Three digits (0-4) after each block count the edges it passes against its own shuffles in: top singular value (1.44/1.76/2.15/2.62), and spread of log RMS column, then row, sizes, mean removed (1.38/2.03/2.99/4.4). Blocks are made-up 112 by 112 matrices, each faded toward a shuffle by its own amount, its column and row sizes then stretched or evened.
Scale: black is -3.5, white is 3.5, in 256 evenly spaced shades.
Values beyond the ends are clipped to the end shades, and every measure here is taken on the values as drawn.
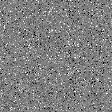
0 1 1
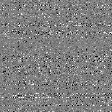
1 2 3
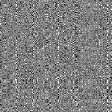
4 3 0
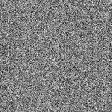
2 0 0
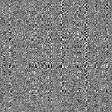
4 3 2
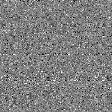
2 0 2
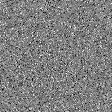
1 0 0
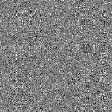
3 2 0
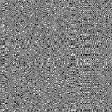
4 2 1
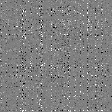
1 3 2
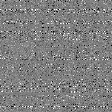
2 2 3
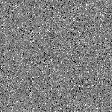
1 1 0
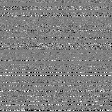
2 0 4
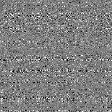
3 1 3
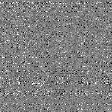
1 2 3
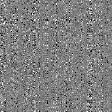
3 3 1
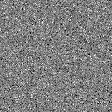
1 0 0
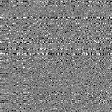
4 1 3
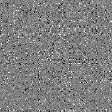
3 2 2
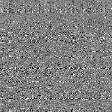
3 1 3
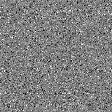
1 0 1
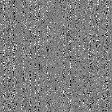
1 3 0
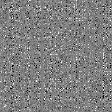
0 3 2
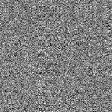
3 1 1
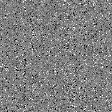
0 2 1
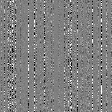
1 4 0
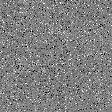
0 0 1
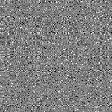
4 0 2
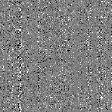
2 3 1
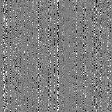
2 4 0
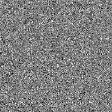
1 2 2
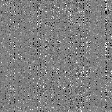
3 3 1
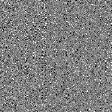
2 2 0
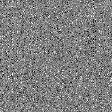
2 2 1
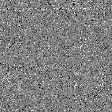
1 1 2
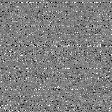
2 0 3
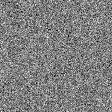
1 0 0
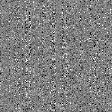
1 3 1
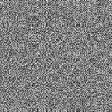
4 1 1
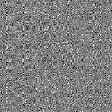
4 2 0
